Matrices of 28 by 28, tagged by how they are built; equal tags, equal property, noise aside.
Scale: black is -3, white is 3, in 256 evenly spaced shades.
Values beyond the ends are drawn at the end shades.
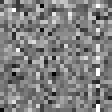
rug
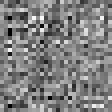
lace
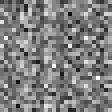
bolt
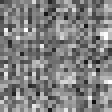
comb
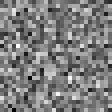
bolt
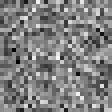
bolt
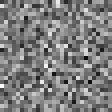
bolt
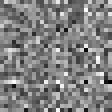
lace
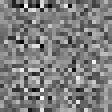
lace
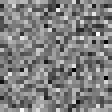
bolt
